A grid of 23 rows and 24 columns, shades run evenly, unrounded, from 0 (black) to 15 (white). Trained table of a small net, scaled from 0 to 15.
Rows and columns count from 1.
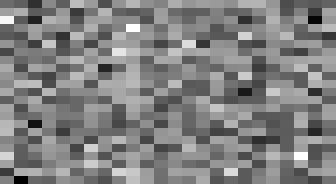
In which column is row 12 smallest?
18
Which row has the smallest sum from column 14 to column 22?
17
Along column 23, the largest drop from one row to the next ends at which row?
12
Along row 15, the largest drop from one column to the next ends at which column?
19
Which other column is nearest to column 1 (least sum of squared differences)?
22
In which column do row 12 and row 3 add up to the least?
23
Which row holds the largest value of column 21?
5
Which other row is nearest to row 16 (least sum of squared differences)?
15
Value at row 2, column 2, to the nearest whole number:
10
